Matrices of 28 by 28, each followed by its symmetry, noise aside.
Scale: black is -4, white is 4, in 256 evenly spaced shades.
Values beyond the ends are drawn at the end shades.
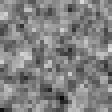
no symmetry.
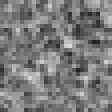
symmetric across the other diagonal.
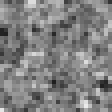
antisymmetric.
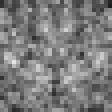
mirrored left to right.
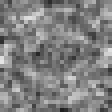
same after a half turn.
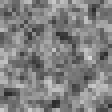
symmetric.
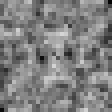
same after a half turn.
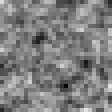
symmetric.
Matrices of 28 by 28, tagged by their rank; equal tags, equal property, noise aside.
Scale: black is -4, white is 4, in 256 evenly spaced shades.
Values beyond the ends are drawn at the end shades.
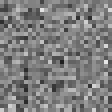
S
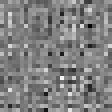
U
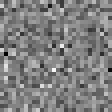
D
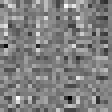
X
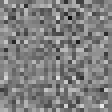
U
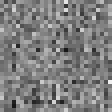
S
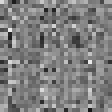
X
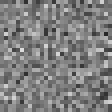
S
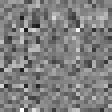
U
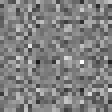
U
